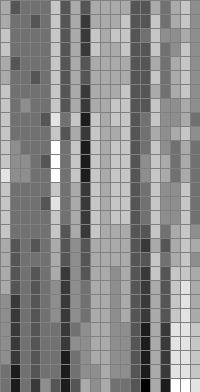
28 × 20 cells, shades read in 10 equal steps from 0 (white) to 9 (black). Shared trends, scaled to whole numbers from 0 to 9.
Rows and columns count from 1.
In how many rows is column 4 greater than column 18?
25
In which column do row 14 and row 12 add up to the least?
6
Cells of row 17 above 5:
4
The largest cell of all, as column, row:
15, 28
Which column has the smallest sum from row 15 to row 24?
19
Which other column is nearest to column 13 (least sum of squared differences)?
1
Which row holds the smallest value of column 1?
13
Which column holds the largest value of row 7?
9
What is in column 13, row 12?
2
